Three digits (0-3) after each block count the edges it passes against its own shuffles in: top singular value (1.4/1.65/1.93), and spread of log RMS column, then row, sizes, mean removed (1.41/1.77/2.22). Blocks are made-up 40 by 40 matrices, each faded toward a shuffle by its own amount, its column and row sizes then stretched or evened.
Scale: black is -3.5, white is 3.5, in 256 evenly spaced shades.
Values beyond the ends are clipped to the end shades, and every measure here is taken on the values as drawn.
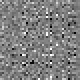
2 3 1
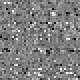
1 0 3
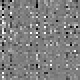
2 3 3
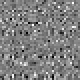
3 0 2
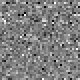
1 0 2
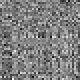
3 0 2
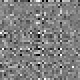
3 2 3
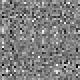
1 2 1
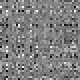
3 3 3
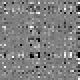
3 3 3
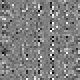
3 3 0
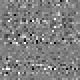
1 0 3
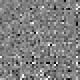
1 2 2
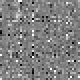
1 3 1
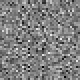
2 1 0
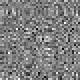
3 0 1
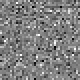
1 0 0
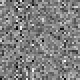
1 2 0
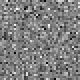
1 0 2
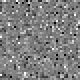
0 0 1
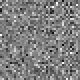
2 2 0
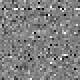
1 0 2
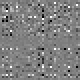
2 3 3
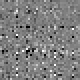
0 2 2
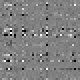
1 2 3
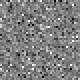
0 1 1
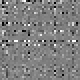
2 3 3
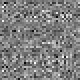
2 1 3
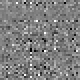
0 1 3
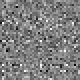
0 1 2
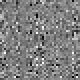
1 3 1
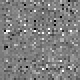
0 2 2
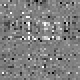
2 0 3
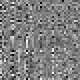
3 3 0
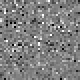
1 1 1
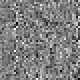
2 3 0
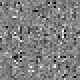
0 2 2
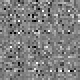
1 2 3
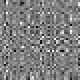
3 3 2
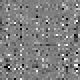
1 3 3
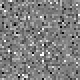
0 0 0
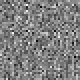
2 1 0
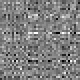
3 1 3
